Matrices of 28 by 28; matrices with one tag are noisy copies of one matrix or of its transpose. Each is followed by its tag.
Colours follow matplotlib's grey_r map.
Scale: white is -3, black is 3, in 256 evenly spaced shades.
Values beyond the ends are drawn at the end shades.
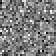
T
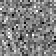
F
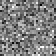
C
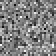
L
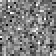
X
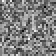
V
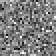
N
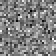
L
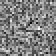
V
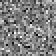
V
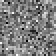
N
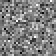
T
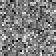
T
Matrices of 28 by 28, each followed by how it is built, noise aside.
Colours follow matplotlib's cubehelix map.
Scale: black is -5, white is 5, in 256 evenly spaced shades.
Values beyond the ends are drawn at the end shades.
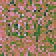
blocks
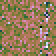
uneven columns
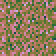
repeating rows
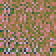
low rank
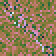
banded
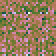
low rank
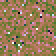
sparse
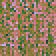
blocks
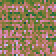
blocks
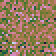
uneven rows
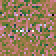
uneven rows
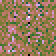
uneven columns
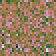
low rank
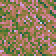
Toeplitz
